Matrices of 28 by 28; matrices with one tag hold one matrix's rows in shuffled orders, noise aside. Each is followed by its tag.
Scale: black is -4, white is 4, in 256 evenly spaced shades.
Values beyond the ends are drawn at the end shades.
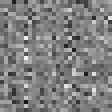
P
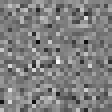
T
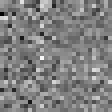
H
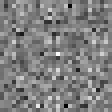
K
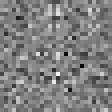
K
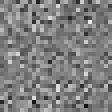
T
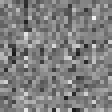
P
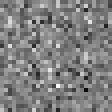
T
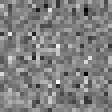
T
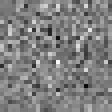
T
